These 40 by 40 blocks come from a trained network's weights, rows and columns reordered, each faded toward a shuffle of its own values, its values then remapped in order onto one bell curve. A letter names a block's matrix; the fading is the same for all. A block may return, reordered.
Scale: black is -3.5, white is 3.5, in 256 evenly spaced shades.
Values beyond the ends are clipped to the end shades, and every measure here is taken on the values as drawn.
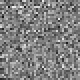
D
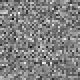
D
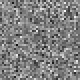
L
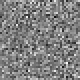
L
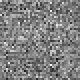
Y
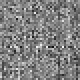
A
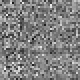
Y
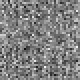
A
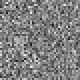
L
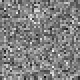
L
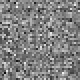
Y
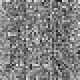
A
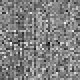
A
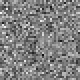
L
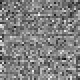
Y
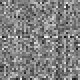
A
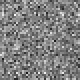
L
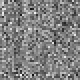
A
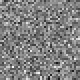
D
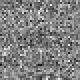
Y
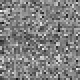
Y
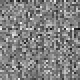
A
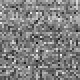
Y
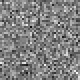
L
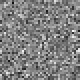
L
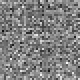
Y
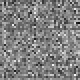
Y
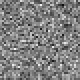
D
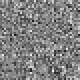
L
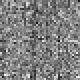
A
